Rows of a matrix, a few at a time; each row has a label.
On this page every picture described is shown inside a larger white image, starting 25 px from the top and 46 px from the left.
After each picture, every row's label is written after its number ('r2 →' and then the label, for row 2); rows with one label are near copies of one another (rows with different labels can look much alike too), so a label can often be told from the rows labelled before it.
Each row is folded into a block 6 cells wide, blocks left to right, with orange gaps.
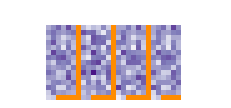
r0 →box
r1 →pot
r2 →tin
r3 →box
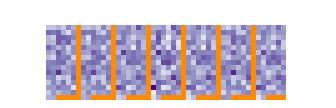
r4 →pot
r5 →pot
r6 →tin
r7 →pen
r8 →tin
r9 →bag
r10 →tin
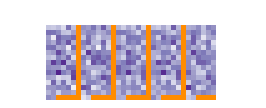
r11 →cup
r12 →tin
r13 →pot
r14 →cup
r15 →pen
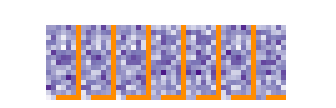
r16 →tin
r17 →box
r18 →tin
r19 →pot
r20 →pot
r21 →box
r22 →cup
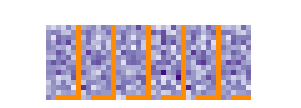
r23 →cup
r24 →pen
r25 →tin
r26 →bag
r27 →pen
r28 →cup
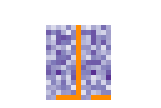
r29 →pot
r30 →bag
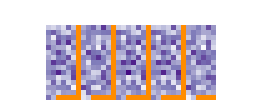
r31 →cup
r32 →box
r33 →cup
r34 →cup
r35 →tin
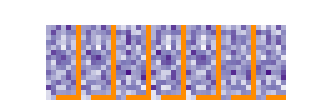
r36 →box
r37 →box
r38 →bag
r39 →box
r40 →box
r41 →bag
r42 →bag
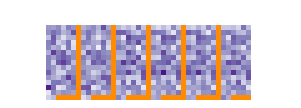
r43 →pen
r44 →tin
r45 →cup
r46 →pot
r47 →pot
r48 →cup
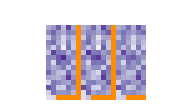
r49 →box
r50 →box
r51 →box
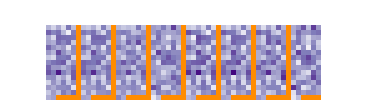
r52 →pot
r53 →pot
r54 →cup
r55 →tin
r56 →pot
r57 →pot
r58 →bag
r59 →box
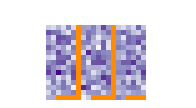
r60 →pot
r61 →tin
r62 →cup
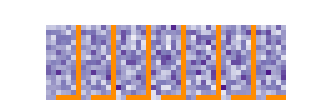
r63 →pot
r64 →bag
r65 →pen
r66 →box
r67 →cup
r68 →pen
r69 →bag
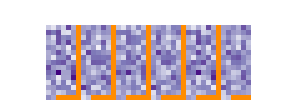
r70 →bag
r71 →tin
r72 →pot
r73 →pen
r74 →bag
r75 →box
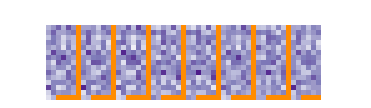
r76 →box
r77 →pen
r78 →box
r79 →bag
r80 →bag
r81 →box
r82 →pot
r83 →pen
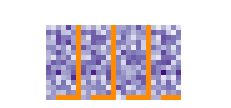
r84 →bag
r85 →pot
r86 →tin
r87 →pot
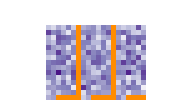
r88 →pot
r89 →pen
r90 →cup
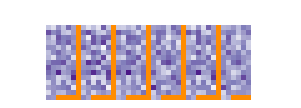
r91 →bag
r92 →cup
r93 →pot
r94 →pen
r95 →bag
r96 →pen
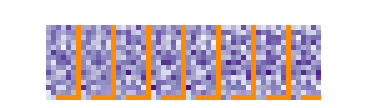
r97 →box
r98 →pen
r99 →bag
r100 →pen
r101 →pen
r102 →cup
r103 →pot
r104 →cup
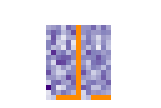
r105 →pen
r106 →box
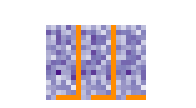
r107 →bag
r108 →pot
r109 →pot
